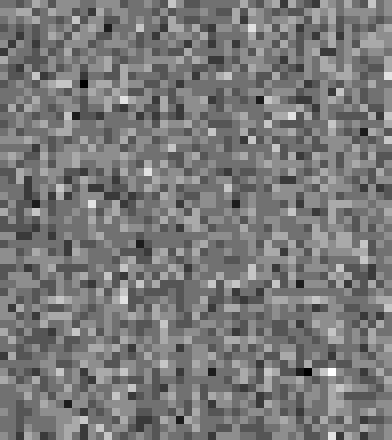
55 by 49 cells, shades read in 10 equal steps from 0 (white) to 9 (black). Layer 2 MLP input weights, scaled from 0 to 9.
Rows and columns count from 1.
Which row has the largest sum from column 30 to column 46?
37
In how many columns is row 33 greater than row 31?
14
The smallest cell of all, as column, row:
42, 47
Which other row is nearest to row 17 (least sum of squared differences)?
40
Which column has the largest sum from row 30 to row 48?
38
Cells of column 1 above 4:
36
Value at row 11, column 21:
4
